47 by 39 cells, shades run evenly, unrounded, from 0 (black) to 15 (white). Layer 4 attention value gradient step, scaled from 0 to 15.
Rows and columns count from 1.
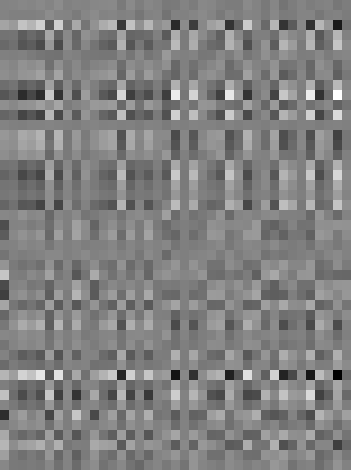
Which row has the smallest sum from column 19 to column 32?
38
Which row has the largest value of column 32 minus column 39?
40
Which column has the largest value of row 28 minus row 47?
1
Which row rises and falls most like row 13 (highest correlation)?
2
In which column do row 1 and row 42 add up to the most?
9
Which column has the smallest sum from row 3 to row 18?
19
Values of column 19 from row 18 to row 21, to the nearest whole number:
5 7 7 8
